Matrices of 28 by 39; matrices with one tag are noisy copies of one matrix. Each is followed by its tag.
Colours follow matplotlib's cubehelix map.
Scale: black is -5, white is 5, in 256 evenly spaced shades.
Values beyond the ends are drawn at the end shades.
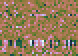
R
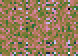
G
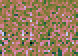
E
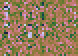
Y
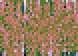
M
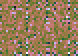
G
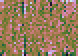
M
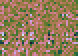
E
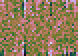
M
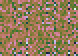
G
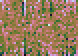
M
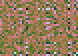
G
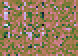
Y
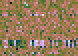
R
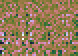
E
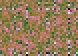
G
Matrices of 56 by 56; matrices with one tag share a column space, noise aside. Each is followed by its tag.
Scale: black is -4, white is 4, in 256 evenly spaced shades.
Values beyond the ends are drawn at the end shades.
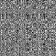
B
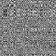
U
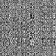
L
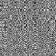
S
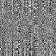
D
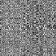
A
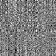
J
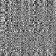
J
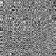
S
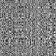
L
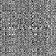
A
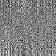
D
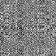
A
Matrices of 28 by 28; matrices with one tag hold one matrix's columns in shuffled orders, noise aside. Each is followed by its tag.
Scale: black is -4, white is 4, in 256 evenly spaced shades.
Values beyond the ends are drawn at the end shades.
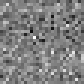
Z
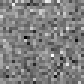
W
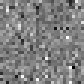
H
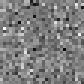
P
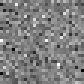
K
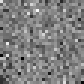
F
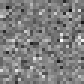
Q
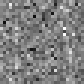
P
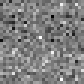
Z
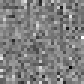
H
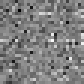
Q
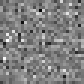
Q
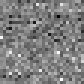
Z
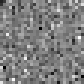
H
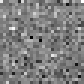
W
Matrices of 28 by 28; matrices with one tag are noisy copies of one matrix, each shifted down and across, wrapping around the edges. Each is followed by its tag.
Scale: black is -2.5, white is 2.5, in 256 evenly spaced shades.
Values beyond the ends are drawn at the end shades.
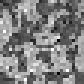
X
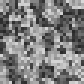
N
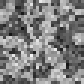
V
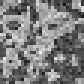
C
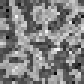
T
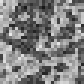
C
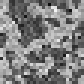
V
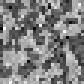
T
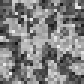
N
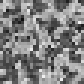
T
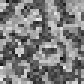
T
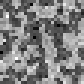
T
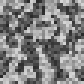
T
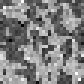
N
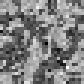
X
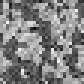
N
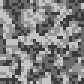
T
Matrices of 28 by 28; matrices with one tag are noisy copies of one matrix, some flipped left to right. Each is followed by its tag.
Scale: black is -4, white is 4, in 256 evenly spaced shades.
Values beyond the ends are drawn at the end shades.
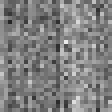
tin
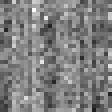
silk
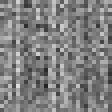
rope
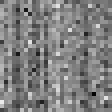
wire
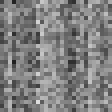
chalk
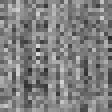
rope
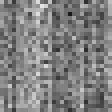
tin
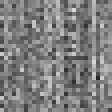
rope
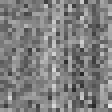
wire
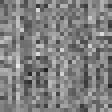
rope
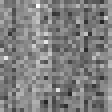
tin
